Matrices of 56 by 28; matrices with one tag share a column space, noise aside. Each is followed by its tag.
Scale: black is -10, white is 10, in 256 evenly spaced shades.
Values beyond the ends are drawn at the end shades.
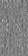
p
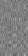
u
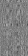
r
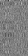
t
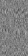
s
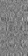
u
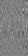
s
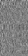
t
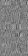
t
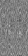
s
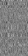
t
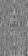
r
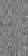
r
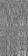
r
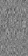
s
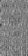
r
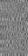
u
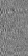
s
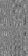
r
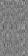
t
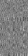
u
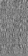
p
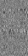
s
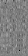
p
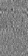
s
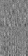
r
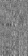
r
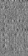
p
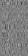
t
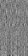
r
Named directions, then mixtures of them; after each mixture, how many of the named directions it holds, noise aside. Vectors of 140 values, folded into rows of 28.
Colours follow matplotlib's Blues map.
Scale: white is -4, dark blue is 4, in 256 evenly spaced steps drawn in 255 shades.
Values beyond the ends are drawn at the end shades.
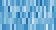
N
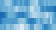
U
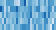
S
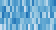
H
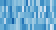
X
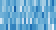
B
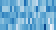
four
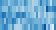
four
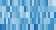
one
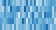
two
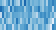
two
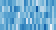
four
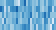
one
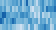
three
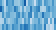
three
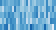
three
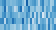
four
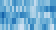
three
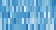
three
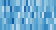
two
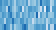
two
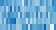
three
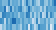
two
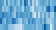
three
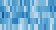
three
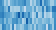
two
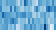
four
